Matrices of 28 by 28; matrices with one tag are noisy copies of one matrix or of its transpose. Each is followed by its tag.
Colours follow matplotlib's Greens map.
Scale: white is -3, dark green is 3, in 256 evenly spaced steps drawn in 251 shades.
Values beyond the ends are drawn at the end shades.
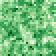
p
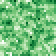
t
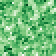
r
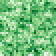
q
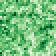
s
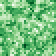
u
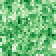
q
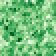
p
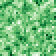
r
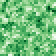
r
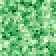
p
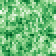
q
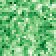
s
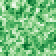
u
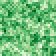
p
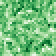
s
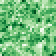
p
